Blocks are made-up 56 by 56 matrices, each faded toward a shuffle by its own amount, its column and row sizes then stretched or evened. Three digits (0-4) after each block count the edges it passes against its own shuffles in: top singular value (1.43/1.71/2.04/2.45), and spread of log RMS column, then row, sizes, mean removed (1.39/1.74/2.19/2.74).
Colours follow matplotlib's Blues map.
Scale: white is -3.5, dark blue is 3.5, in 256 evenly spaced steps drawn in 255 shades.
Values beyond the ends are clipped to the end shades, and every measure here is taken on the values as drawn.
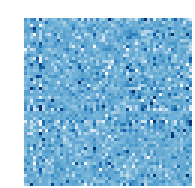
2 1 2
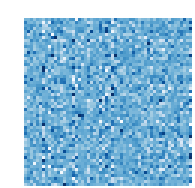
3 3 0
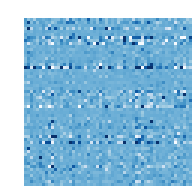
3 2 4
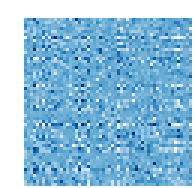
3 3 3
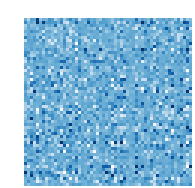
1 3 2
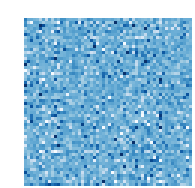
1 2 1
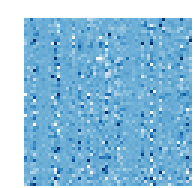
1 4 1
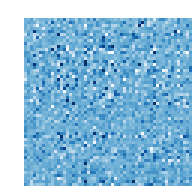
1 2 2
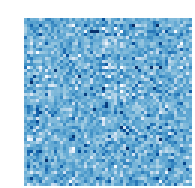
2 2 1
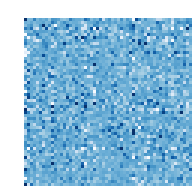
0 2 2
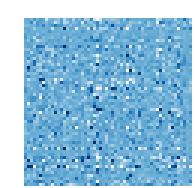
0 3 3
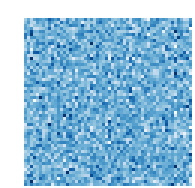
1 2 0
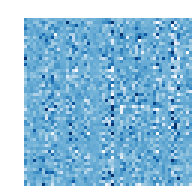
0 4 2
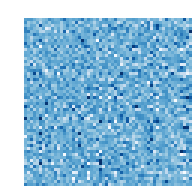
2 2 1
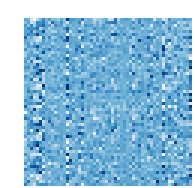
3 4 0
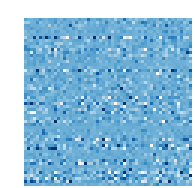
2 1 4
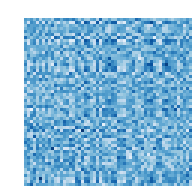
4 1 3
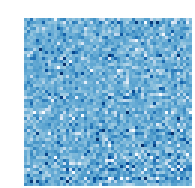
2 0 2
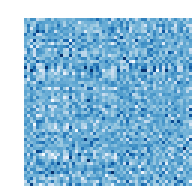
3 0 2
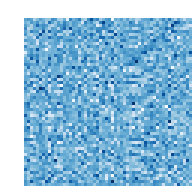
3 1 0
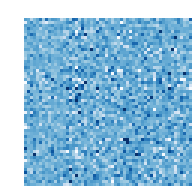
0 2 2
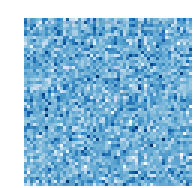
2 0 0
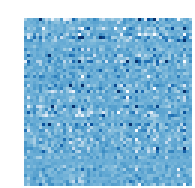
0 2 4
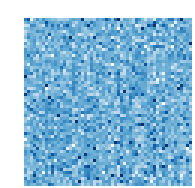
2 0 0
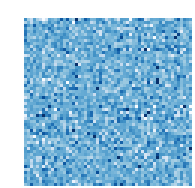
0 1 1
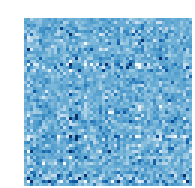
2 2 3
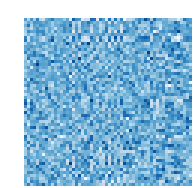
3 1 1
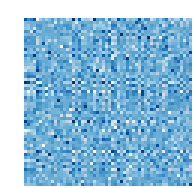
4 1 2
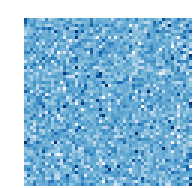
0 1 0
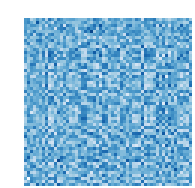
4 2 2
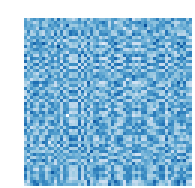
4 1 3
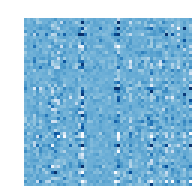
3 4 2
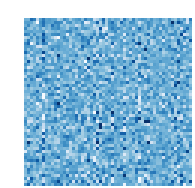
1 3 1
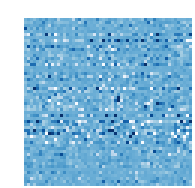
1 0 4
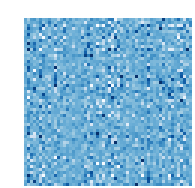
1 4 2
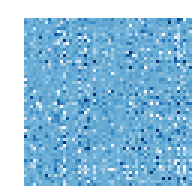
1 3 1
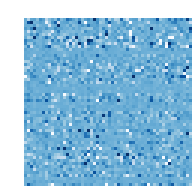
0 1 4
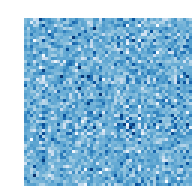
2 1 1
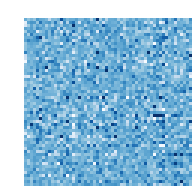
1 2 2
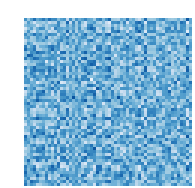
4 3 1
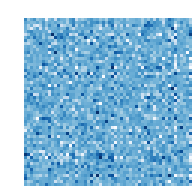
2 2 2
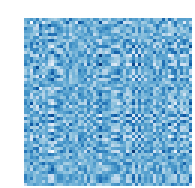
4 4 3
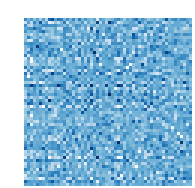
3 1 1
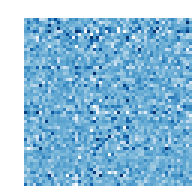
1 2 3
